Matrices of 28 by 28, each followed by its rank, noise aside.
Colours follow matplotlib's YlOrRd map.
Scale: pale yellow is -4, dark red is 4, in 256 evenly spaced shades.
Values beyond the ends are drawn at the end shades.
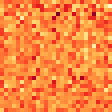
seven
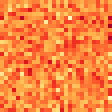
seven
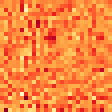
five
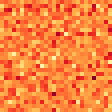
seven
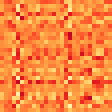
three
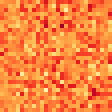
seven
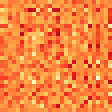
four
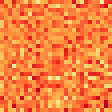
five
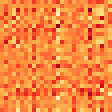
three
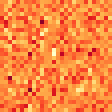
six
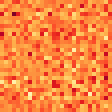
seven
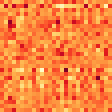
four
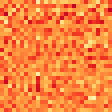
six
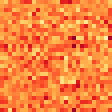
seven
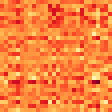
three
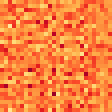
seven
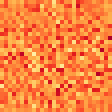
seven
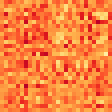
five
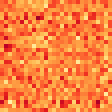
seven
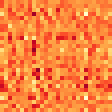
three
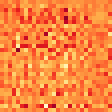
four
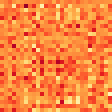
four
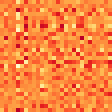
three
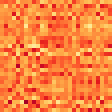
four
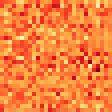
five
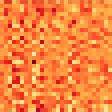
four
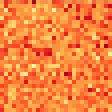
seven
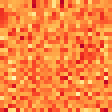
five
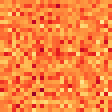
five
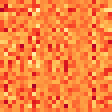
four
